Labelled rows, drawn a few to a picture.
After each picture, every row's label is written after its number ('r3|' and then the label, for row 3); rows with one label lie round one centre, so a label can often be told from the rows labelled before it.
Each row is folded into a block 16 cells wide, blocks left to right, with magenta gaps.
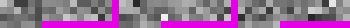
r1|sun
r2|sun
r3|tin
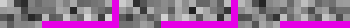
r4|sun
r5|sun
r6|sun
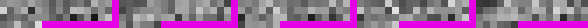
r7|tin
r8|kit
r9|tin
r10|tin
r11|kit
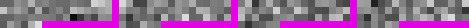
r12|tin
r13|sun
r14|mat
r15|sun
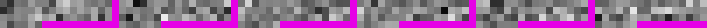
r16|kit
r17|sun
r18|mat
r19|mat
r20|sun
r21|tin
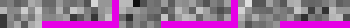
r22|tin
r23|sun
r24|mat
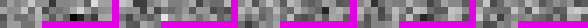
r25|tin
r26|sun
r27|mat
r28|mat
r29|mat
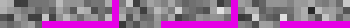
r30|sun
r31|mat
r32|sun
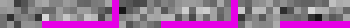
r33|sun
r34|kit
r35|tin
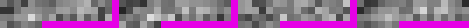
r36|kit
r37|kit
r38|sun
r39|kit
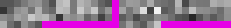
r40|kit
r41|tin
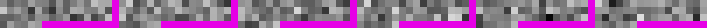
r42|tin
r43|mat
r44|mat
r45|mat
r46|tin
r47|sun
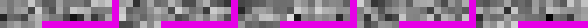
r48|tin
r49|mat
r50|kit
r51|sun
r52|tin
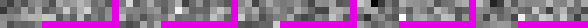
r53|kit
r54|mat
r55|mat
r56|sun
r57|sun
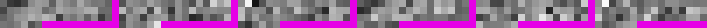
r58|kit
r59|tin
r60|mat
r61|kit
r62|sun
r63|mat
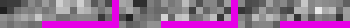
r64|kit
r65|sun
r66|kit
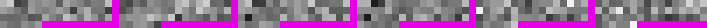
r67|sun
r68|kit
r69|sun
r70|sun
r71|tin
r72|tin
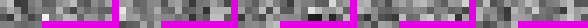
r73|sun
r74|mat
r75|tin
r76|sun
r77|mat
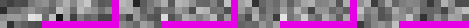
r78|kit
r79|sun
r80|sun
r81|mat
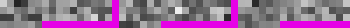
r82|sun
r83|mat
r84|sun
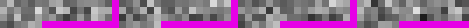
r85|mat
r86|tin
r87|tin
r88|mat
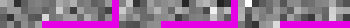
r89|sun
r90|mat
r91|mat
